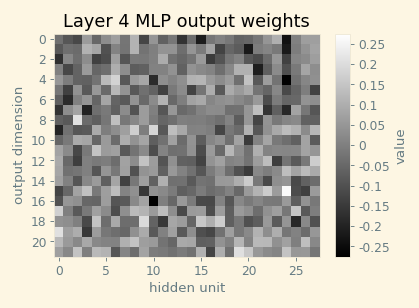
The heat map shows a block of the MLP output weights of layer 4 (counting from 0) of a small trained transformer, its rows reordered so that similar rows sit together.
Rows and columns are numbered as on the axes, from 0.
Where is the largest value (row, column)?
15, 24
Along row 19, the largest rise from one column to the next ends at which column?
4
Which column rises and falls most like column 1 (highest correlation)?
9
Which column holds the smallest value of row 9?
0
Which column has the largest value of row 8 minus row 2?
2
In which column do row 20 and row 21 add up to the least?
16
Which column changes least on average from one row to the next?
18
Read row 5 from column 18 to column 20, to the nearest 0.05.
0.1 0.05 0.1
